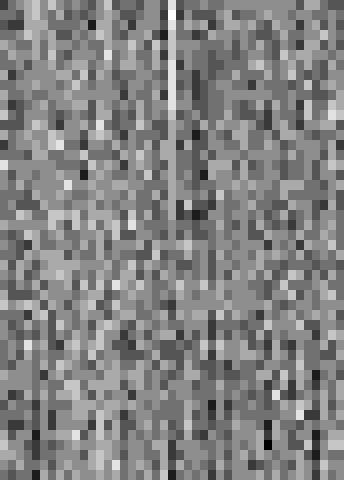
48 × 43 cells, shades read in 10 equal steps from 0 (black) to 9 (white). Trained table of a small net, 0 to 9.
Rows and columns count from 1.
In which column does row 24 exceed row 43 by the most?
34
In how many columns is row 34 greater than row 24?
16
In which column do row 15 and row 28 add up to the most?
8
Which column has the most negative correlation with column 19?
20
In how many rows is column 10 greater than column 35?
23
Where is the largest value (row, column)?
2, 22
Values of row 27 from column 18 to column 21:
4 6 5 4
